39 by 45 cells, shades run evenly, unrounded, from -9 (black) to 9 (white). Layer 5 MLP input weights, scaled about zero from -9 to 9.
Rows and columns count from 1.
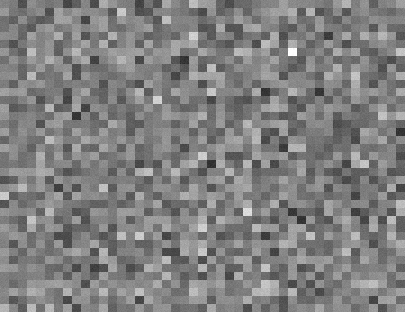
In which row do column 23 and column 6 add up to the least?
2
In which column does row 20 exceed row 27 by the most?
40
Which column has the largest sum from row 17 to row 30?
28
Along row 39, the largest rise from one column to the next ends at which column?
4
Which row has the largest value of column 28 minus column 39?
21
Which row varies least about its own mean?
11
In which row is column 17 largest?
22
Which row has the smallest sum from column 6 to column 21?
34
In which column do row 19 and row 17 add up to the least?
45
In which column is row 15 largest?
43
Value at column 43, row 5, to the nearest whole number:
4
